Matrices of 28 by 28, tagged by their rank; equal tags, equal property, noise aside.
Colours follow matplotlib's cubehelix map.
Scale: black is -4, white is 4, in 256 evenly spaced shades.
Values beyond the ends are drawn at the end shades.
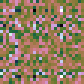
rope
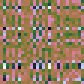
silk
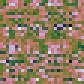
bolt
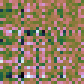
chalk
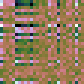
silk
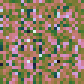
bolt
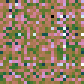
bolt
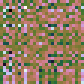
bolt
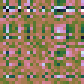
silk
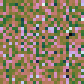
rope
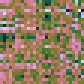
rope
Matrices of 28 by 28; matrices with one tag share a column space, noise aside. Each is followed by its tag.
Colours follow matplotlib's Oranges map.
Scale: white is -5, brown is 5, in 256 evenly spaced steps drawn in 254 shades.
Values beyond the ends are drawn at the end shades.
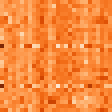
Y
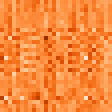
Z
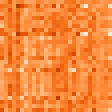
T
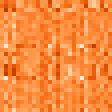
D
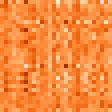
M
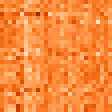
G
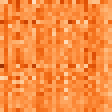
M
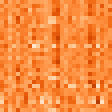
Y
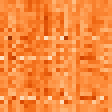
Z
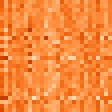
Z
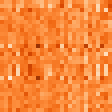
D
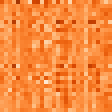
M
